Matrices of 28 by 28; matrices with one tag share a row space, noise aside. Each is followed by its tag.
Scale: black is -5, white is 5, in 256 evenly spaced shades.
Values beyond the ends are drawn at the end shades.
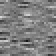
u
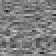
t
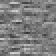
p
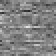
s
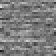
s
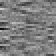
u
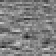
p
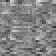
t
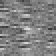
u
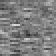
p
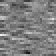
u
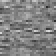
s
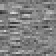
p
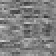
p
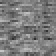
p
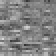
p
